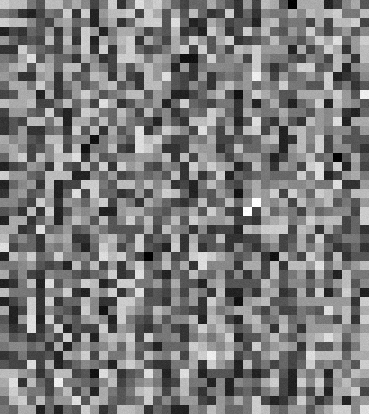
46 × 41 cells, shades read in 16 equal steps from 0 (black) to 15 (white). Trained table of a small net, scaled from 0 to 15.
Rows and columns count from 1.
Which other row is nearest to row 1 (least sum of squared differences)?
16
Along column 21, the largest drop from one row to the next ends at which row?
7
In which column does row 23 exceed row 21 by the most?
5
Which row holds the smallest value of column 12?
35
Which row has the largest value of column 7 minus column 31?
29
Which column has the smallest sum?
27
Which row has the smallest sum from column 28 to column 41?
28
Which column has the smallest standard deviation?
25
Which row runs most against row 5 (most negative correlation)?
18
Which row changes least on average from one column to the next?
46
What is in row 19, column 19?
8
